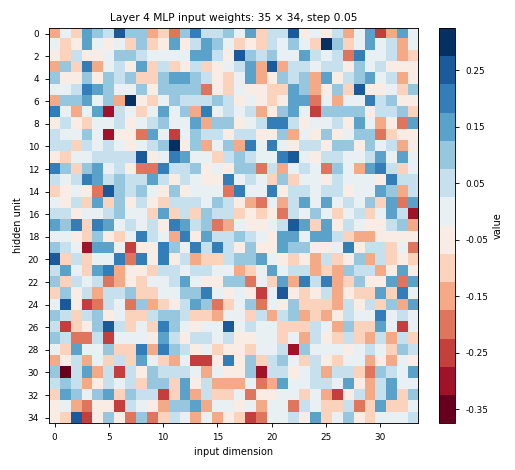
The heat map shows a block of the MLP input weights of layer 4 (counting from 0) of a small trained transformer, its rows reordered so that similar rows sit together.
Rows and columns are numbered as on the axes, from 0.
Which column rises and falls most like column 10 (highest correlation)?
0
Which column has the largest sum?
12
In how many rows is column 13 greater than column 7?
20
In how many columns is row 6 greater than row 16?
17
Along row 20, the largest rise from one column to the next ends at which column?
8
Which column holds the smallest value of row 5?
14
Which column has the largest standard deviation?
3
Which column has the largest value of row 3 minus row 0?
30
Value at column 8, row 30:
-0.05
